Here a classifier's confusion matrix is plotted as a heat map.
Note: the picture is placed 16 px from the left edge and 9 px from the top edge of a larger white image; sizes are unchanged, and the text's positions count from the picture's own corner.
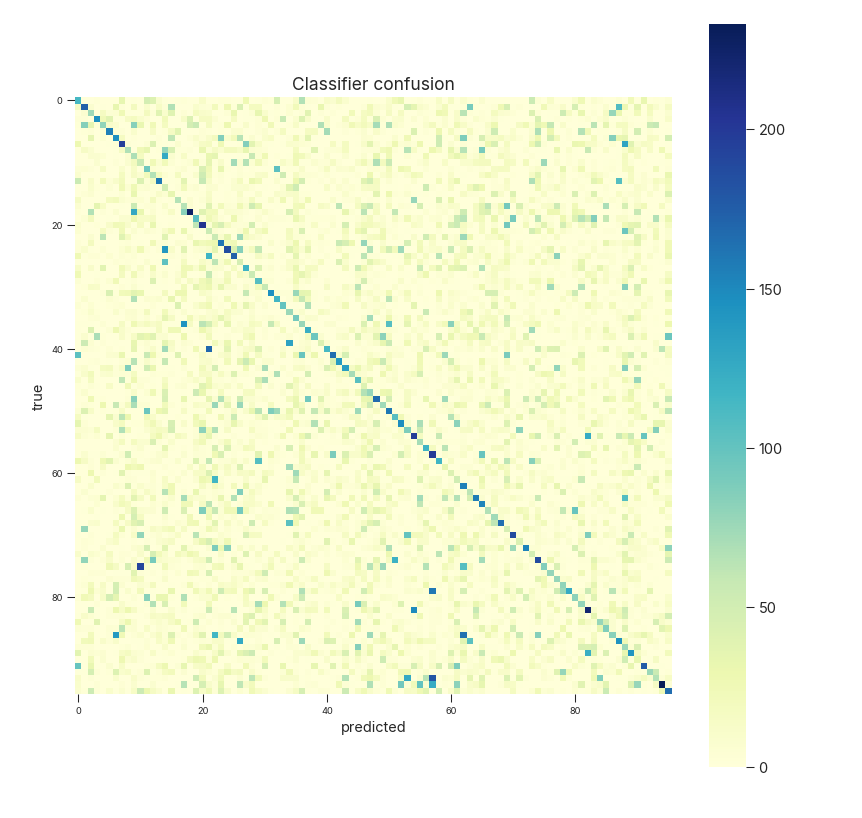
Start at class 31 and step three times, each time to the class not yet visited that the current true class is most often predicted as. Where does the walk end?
46
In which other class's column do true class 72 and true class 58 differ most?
29
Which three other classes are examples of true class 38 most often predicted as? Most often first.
95, 49, 3
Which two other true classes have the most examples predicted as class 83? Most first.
19, 4
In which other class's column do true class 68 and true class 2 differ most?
34
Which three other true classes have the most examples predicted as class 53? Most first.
93, 70, 8
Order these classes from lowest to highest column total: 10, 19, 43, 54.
54, 10, 19, 43
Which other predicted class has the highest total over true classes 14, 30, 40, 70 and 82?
21
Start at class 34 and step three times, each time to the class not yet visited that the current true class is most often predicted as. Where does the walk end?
90
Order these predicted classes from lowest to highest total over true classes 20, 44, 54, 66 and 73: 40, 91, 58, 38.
40, 38, 91, 58
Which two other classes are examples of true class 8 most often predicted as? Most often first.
65, 14
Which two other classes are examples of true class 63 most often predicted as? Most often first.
26, 14
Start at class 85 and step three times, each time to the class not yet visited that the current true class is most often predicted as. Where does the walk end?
45
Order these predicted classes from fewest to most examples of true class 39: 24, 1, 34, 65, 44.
44, 65, 24, 1, 34
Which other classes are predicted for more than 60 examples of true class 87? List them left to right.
26, 36, 63
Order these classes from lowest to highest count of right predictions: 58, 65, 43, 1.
58, 43, 65, 1
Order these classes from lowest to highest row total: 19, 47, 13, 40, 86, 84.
47, 84, 40, 13, 19, 86
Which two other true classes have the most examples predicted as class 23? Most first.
6, 48
